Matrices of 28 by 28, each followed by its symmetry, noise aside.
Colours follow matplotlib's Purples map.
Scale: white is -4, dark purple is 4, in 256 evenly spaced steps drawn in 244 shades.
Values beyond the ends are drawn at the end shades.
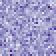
symmetric across the other diagonal.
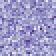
mirrored left to right.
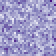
symmetric across the other diagonal.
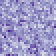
no symmetry.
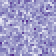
symmetric across the other diagonal.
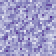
same after a half turn.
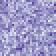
no symmetry.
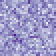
symmetric across the other diagonal.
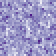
same after a half turn.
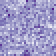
antisymmetric.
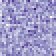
no symmetry.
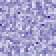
same after a half turn.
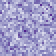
symmetric across the other diagonal.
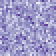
antisymmetric.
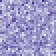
no symmetry.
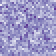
same after a half turn.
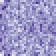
mirrored top to bottom.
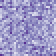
mirrored top to bottom.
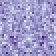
mirrored left to right.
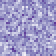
antisymmetric.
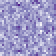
mirrored top to bottom.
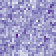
same after a half turn.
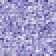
no symmetry.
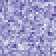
no symmetry.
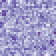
same after a half turn.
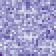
mirrored left to right.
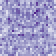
mirrored left to right.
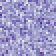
antisymmetric.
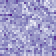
symmetric across the other diagonal.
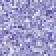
antisymmetric.
